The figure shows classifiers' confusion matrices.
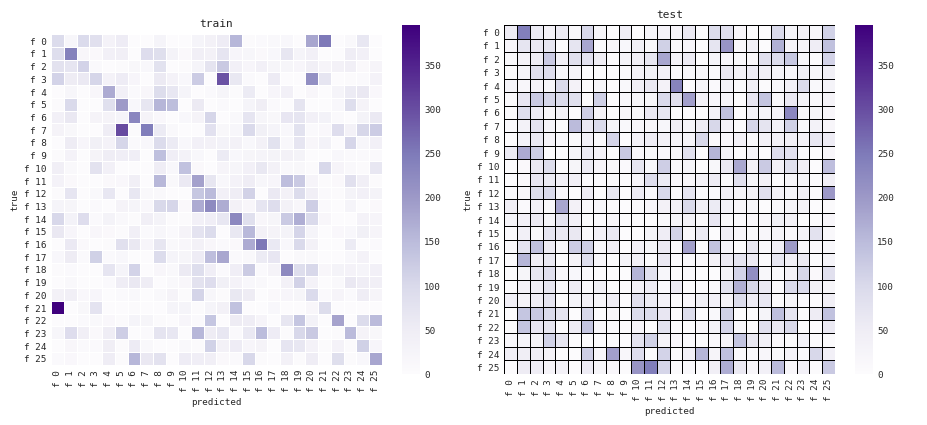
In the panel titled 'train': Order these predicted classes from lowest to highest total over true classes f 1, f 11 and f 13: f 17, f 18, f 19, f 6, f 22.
f 22, f 6, f 17, f 19, f 18
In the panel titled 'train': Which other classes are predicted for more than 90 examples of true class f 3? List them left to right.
f 0, f 11, f 13, f 20
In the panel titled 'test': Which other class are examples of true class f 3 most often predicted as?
f 2
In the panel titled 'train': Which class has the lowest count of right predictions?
f 9
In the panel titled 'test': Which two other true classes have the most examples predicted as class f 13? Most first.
f 4, f 15
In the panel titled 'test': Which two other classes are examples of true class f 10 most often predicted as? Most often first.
f 18, f 25
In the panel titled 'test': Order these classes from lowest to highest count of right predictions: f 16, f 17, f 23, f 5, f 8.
f 23, f 17, f 5, f 8, f 16
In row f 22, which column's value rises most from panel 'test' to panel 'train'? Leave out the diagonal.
f 19
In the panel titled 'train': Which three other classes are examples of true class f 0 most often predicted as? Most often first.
f 21, f 20, f 14
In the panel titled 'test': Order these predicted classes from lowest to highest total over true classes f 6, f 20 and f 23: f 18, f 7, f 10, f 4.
f 7, f 4, f 10, f 18
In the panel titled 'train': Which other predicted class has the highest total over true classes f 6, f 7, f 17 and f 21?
f 0
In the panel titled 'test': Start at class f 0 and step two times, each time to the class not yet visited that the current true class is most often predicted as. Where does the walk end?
f 17
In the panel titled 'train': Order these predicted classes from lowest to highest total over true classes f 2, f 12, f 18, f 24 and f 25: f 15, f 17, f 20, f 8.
f 17, f 8, f 20, f 15
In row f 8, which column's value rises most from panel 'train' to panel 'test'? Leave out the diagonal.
f 15
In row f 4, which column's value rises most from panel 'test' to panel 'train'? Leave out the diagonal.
f 8
